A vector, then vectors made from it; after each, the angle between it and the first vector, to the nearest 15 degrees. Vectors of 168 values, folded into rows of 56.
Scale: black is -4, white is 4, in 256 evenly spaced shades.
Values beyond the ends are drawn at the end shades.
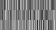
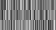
45 degrees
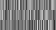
165 degrees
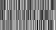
15 degrees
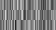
60 degrees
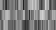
105 degrees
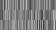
30 degrees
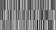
15 degrees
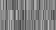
120 degrees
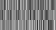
15 degrees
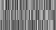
150 degrees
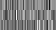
135 degrees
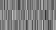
60 degrees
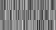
30 degrees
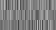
150 degrees
